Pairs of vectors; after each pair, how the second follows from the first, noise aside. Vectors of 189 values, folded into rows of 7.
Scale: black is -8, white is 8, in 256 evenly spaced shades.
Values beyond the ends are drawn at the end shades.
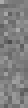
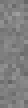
wrapped around, negated, shrunk.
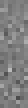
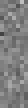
wrapped around.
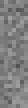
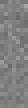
wrapped around, negated, shrunk.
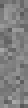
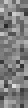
wrapped around, scaled up.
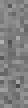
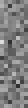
scaled up.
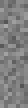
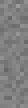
wrapped around, shrunk.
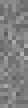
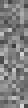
wrapped around, scaled up.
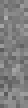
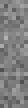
wrapped around.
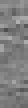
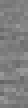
wrapped around, shrunk.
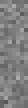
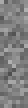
wrapped around.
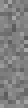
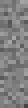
wrapped around.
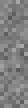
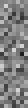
scaled up.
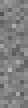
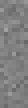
wrapped around, shrunk.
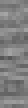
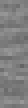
shrunk.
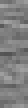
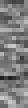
wrapped around, scaled up.
